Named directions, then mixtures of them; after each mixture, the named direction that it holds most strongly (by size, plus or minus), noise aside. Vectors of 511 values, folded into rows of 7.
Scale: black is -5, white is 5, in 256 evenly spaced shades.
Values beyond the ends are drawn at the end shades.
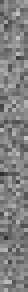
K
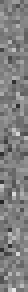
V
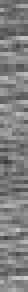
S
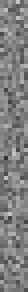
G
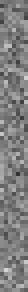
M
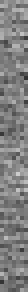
S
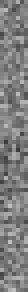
G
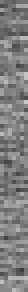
S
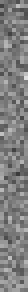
M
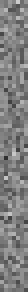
G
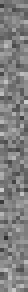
M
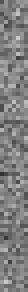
K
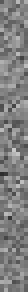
K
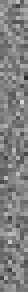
G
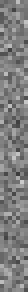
M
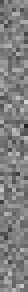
K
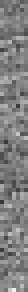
V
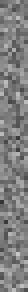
M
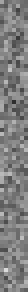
M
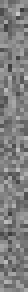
G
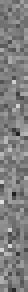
V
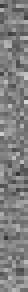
M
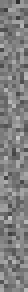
G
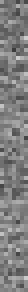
S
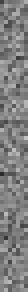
K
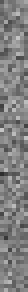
K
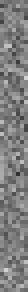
M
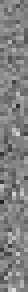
V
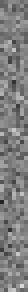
V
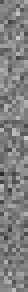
K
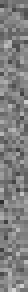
M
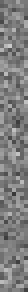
M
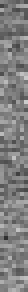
S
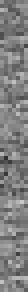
S
